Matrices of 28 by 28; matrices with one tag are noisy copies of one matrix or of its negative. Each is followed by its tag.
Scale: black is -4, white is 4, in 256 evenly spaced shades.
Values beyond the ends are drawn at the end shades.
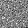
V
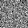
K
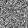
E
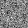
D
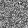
V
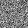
K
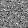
V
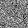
D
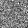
V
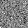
D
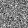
D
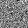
K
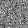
D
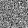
V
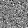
V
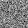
E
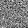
V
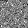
E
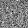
K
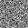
V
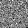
V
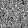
D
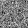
D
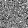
V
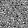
D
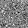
D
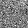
K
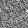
K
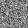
D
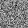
D
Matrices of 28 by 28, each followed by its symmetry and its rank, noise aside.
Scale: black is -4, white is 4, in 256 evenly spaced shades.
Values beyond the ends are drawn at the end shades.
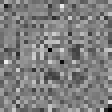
symmetric, rank four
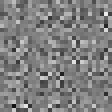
antisymmetric, rank four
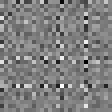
antisymmetric, rank two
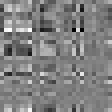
no symmetry, rank two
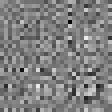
symmetric, rank four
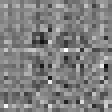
no symmetry, rank four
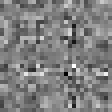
antisymmetric, rank four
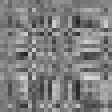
antisymmetric, rank two
